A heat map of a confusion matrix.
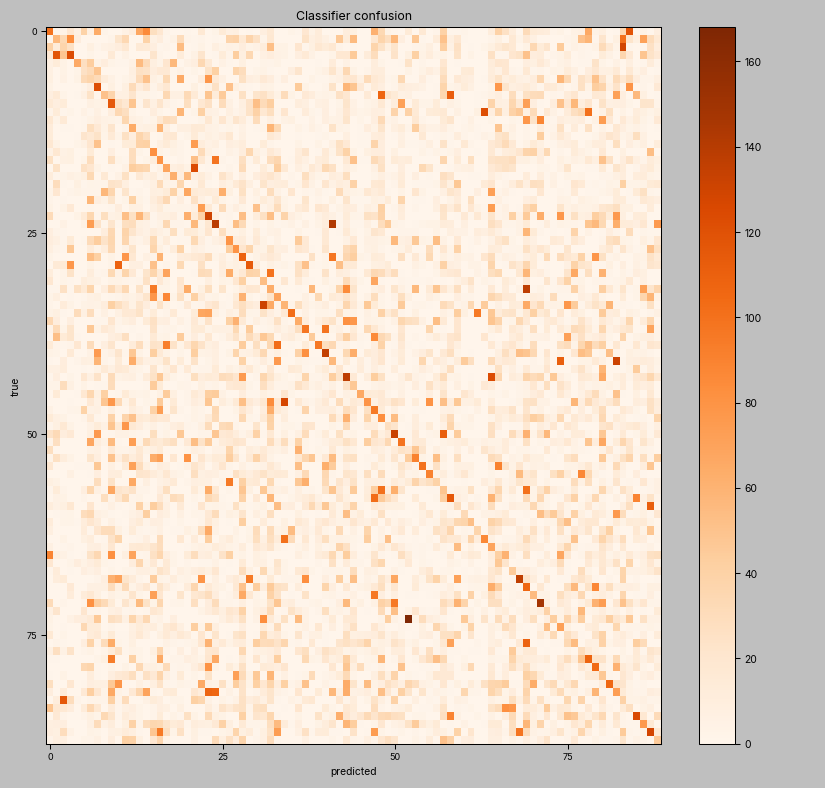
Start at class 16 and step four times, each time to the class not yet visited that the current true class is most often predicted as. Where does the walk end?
23
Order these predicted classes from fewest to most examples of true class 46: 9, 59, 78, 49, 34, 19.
19, 49, 78, 59, 9, 34
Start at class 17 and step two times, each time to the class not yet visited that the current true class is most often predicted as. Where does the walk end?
6
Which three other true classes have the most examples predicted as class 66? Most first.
84, 65, 81
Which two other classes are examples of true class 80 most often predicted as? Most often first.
27, 32
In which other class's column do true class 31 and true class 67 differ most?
47
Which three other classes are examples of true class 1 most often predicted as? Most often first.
83, 3, 86
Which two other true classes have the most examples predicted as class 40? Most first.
37, 54
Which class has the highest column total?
69
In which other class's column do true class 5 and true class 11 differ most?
71
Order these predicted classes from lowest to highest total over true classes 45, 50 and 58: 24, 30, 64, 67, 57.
67, 30, 64, 24, 57
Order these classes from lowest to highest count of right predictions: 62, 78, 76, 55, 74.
62, 76, 74, 55, 78
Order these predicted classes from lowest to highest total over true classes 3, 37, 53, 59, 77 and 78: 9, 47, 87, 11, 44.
11, 47, 44, 9, 87
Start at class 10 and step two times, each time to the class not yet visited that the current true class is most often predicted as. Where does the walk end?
34
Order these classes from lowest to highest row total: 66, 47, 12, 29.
66, 12, 47, 29
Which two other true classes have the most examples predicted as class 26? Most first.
56, 30
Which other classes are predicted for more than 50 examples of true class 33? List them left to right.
15, 17, 28, 87
